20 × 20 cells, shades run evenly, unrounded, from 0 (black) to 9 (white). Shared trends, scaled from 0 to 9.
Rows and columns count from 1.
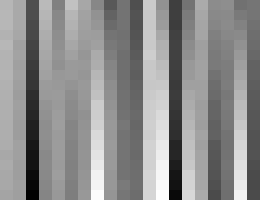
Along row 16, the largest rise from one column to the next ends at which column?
15
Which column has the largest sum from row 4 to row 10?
12
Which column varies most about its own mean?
19
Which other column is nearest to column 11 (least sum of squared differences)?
10
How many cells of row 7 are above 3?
18
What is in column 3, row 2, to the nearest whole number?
3
